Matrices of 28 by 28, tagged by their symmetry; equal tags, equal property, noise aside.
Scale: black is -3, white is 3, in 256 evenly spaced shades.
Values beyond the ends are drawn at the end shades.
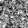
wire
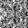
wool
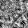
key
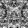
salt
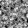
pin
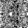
wool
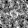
pin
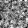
wire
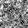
key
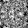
wool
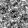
pin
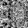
wool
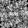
pin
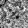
key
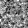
wire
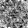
pin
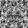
salt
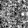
wool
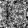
wool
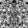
salt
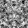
salt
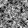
key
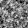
key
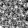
wire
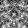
salt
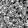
wire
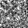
key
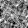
wire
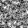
wire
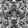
salt
